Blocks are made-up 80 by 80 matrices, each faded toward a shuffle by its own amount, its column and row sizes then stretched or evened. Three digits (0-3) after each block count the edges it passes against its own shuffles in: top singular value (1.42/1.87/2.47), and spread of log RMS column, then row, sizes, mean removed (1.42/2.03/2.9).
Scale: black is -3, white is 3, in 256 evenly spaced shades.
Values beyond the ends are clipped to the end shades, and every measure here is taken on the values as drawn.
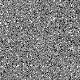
0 1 1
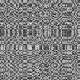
3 0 1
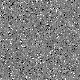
0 1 0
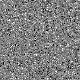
0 1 1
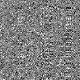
2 2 1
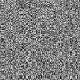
3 2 0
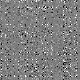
0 3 2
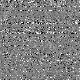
0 1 3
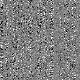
1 3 0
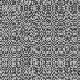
3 1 1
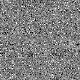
0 1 2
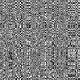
3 3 1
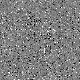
0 1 1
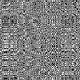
3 2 1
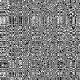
3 2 0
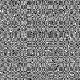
3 0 0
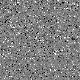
0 0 2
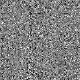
0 2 1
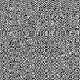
3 1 0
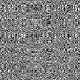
3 2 2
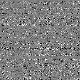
0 1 3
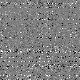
0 1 3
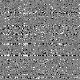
2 1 3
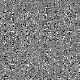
1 2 1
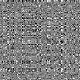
3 2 2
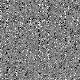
0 2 0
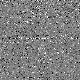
0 0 2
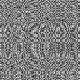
3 1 0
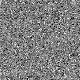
1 0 1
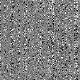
1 3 0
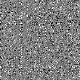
0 2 1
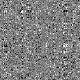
2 2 1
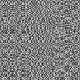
3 2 0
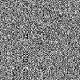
2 1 0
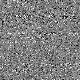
0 0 2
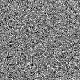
1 0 0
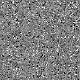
0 2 1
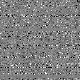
1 0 3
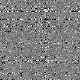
1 2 3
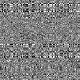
3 1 3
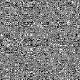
2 1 2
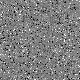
0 0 0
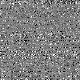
1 0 3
